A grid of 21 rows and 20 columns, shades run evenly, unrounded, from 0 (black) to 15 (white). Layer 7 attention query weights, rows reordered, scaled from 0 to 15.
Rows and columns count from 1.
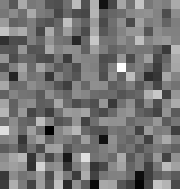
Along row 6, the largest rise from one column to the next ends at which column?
20
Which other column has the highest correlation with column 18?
2
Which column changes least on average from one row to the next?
11
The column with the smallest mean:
12
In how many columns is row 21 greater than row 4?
9
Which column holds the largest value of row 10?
1
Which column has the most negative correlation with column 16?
7
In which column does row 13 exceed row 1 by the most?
10
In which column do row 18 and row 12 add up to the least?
8
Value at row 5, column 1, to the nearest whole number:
3
